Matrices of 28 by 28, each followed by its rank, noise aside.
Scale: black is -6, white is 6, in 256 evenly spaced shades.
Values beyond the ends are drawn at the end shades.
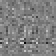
two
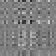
two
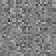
six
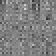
four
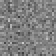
six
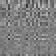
two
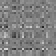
two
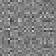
three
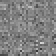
six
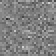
four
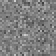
six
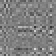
three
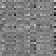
three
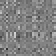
three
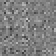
five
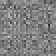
four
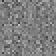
five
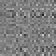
four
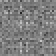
three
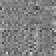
five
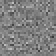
four
